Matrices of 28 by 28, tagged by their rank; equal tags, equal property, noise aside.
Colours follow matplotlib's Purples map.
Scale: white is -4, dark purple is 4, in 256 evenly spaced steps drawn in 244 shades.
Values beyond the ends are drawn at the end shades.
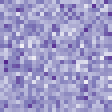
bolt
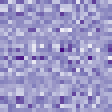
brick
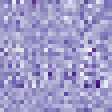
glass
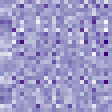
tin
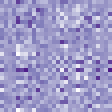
glass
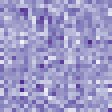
bolt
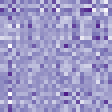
brick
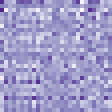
glass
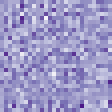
bolt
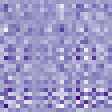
tin
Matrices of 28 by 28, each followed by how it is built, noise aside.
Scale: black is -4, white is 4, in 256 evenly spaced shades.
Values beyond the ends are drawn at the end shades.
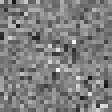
block diagonal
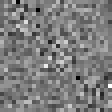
block diagonal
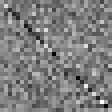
diagonal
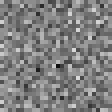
repeating rows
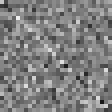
diagonal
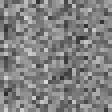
repeating rows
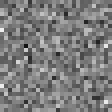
repeating rows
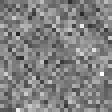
Toeplitz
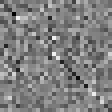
diagonal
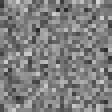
repeating rows
